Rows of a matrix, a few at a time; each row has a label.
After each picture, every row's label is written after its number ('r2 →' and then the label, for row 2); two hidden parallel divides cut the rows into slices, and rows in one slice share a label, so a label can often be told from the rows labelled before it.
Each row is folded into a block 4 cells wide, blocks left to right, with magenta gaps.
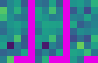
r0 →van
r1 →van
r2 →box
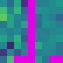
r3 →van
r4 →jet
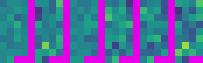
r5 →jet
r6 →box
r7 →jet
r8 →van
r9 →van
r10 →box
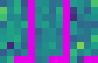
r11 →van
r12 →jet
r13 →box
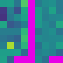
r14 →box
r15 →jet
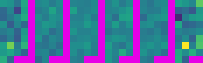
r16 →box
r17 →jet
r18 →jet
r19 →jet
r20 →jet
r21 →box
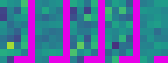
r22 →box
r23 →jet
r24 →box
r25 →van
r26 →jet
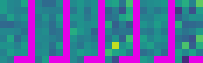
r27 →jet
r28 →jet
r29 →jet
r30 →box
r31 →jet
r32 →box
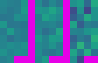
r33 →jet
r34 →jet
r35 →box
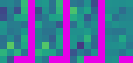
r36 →box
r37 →box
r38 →van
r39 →jet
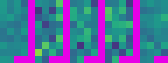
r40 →jet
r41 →box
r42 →van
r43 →van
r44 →jet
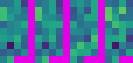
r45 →van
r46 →van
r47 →box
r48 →van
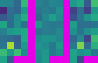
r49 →box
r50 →jet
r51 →box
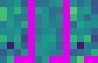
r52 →van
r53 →jet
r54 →van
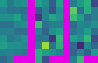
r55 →jet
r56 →box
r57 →van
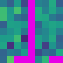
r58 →van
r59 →van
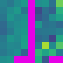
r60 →jet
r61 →box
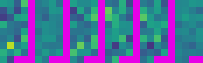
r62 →box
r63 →jet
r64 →box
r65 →van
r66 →van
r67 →jet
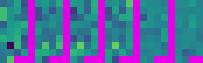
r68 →van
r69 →box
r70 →box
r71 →box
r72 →jet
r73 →jet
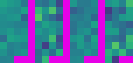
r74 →jet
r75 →van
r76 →jet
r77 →box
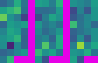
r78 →van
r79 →box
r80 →box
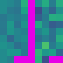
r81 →jet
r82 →box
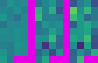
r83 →jet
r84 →van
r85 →van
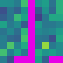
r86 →box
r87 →box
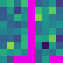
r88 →box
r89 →van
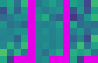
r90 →box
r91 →jet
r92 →box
